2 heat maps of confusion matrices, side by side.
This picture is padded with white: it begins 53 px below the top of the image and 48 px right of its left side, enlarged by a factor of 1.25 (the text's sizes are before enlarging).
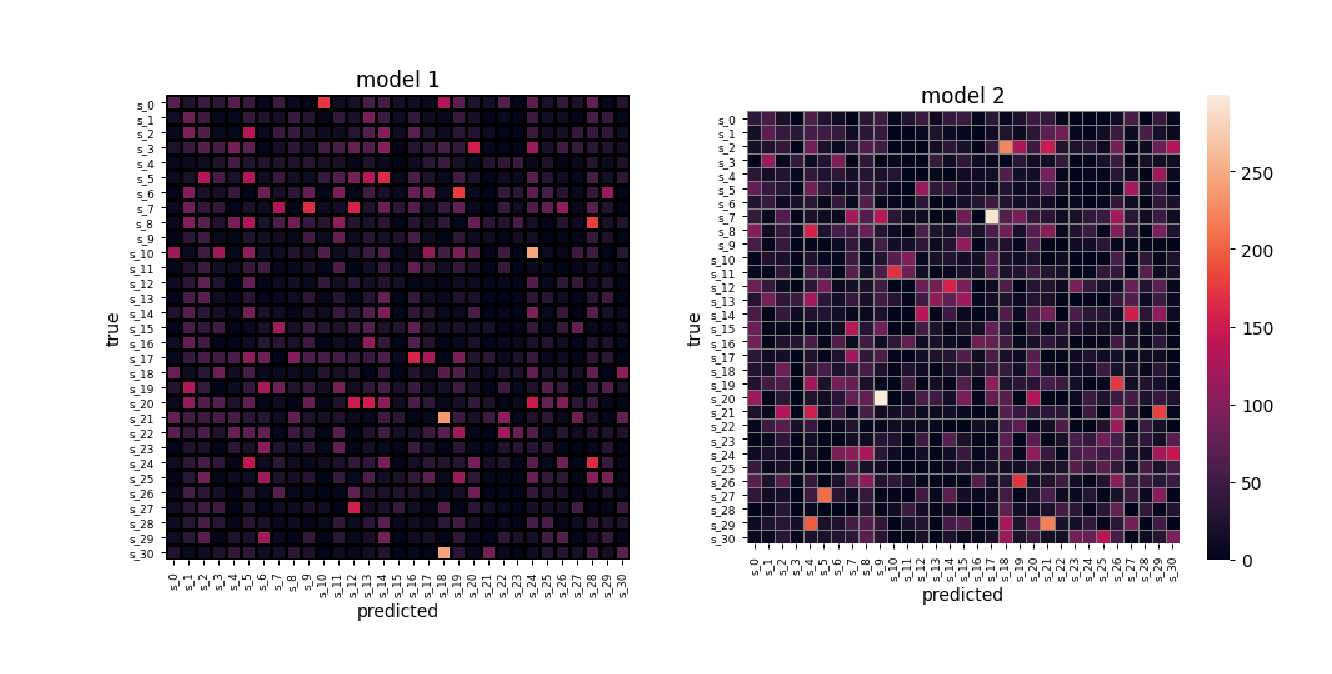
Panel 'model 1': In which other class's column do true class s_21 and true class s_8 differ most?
s_18
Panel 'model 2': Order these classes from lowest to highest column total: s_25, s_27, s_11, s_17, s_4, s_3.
s_3, s_11, s_25, s_27, s_17, s_4
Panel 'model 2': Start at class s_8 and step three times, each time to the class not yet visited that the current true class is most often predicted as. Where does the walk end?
s_21
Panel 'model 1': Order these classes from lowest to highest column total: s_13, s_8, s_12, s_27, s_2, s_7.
s_27, s_8, s_7, s_12, s_13, s_2
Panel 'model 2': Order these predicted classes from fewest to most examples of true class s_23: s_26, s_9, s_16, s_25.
s_16, s_9, s_26, s_25
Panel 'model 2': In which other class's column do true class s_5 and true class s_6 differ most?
s_27
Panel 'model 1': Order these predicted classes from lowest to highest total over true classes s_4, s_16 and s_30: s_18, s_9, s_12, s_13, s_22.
s_12, s_22, s_9, s_13, s_18
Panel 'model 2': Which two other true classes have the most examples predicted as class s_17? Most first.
s_7, s_19
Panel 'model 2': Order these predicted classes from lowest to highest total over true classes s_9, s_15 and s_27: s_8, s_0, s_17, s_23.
s_23, s_8, s_17, s_0
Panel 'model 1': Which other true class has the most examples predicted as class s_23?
s_22
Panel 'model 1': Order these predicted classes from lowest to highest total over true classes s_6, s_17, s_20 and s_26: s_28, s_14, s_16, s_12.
s_28, s_14, s_12, s_16
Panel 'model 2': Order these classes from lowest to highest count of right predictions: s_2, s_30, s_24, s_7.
s_2, s_24, s_30, s_7
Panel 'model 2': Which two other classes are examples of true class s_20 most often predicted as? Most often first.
s_9, s_0
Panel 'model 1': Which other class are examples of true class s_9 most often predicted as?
s_11
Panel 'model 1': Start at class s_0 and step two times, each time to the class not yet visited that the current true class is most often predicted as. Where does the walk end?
s_24
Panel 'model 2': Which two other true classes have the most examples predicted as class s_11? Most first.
s_10, s_16
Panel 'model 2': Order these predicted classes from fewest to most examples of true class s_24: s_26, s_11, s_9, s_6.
s_11, s_9, s_26, s_6
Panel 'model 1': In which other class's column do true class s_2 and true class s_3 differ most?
s_20
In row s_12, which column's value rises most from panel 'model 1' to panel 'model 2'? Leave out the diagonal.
s_14
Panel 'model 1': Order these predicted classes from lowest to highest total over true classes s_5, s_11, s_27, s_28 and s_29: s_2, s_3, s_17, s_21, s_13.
s_21, s_17, s_3, s_13, s_2
